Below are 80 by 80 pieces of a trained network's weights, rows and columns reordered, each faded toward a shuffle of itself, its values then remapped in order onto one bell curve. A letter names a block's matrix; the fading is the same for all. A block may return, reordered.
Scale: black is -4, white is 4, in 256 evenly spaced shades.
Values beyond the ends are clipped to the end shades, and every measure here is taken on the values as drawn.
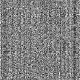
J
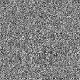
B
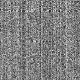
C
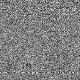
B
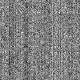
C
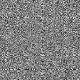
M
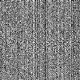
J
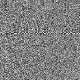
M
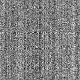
C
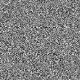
B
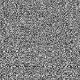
M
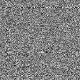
M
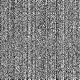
C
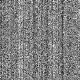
J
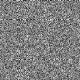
M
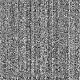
J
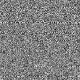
B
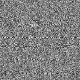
B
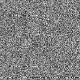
M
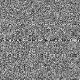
M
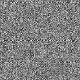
M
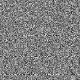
M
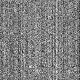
J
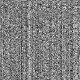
J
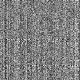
J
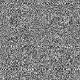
M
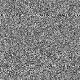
B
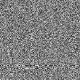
M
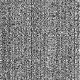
J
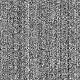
J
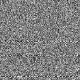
M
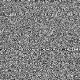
B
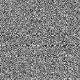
M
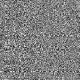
M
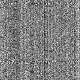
J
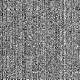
J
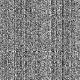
C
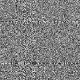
M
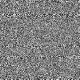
B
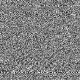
B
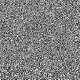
B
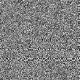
M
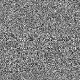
B
